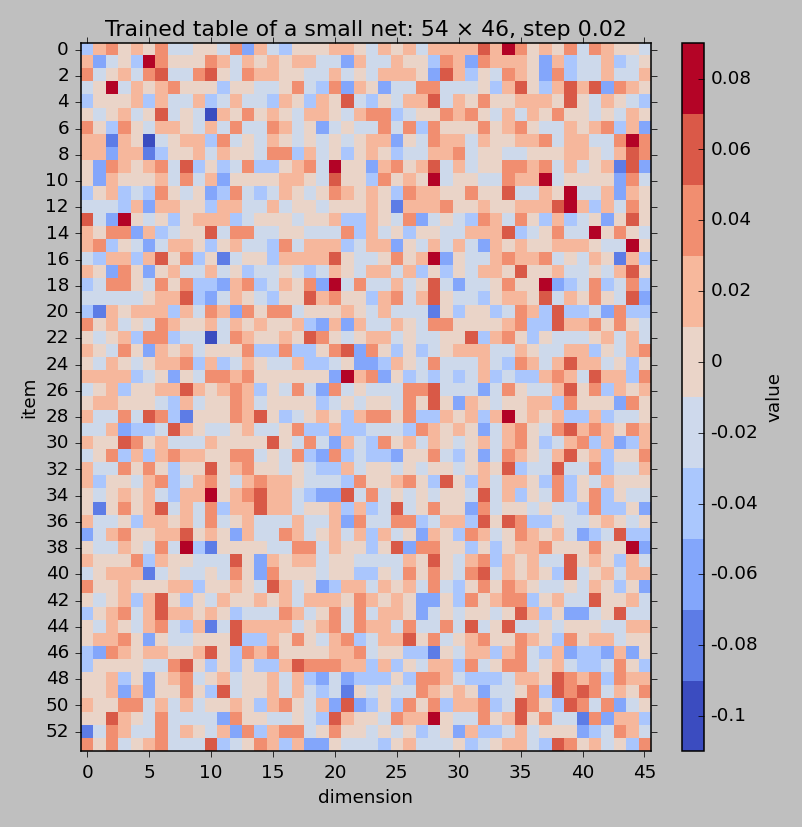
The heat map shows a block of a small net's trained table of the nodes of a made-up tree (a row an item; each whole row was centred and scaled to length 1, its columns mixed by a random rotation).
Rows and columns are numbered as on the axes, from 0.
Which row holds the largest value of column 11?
49
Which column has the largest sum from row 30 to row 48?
34
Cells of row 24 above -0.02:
24
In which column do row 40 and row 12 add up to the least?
5
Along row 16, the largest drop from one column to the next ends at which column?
29
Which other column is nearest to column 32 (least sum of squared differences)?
3
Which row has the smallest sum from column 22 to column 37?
25
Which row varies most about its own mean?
18
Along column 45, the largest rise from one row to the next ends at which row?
7
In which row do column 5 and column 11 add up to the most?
1
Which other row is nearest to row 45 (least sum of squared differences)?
40
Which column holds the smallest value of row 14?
4
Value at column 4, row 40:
0.02
